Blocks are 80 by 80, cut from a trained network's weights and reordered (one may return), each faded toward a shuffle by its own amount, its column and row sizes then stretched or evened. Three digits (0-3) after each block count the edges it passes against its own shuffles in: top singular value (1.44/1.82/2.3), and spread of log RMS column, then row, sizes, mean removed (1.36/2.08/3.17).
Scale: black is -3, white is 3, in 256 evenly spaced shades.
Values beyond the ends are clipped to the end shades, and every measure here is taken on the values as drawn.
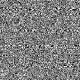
1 0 2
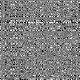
2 2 3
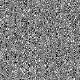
0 2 0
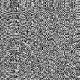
3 2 0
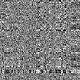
3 2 2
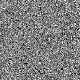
1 1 1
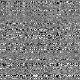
2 1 3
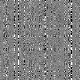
3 3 1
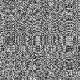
3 1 0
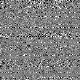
0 1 3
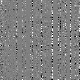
1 3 1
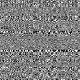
3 1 3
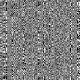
3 3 0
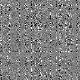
0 3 2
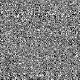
1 1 2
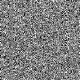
0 2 0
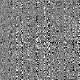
1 3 2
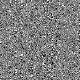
1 2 0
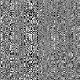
3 3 1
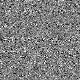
0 0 2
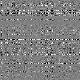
2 2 3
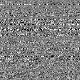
1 0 3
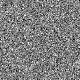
0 0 1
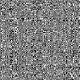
2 2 2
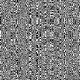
3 3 0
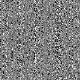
0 3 0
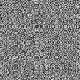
3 0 1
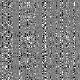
2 3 2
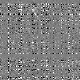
2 3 3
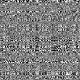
3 0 3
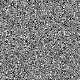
0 2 0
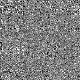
0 1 2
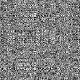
2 1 2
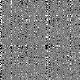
1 3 2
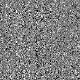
0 2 1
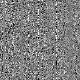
0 3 0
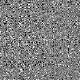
1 2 2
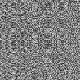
3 0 1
